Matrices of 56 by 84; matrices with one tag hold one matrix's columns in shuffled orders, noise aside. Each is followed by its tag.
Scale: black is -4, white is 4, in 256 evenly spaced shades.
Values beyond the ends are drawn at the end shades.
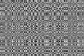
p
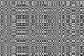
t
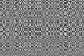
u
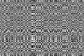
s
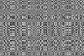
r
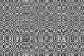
s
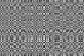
s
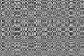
u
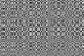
u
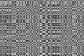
t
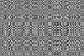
r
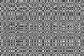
p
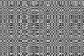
t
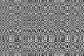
s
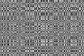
p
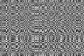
s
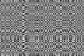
s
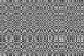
s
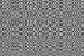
u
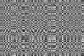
s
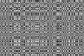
p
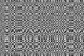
s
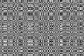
p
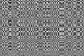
u
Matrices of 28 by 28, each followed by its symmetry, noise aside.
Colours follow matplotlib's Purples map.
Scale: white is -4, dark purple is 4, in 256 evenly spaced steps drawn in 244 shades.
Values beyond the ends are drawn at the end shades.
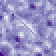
symmetric across the other diagonal.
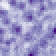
symmetric.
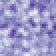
antisymmetric.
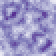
symmetric.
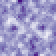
same after a half turn.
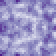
mirrored top to bottom.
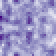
mirrored top to bottom.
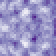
mirrored top to bottom.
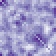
symmetric.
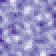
same after a half turn.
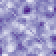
no symmetry.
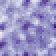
symmetric.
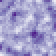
symmetric.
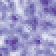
symmetric across the other diagonal.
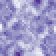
same after a half turn.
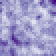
symmetric across the other diagonal.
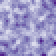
symmetric.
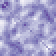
symmetric.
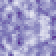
mirrored top to bottom.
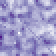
no symmetry.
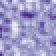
antisymmetric.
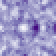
mirrored top to bottom.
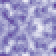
mirrored top to bottom.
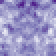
mirrored left to right.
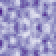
mirrored top to bottom.
